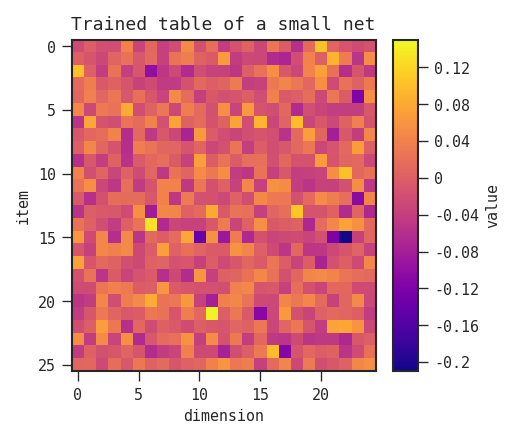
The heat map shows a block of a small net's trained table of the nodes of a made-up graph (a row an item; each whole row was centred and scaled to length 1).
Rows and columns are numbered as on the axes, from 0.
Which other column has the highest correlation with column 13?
18
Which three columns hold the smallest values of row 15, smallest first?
22, 10, 21
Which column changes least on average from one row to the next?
2
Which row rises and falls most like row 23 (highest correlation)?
15
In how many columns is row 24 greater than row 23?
13
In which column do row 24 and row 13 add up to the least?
6
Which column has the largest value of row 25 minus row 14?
19
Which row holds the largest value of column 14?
5
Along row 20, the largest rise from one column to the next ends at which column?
12
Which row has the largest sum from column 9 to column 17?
25
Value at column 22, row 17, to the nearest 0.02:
0
